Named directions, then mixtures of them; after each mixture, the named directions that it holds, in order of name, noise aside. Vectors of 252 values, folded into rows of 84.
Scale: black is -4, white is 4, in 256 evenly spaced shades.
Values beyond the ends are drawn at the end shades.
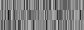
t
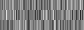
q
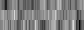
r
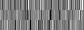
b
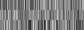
b, r, t.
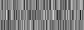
q, t.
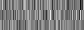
b, q.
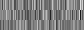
b, q.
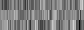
b, r.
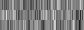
q, r.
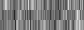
b, r, t.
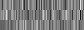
b, q, t.
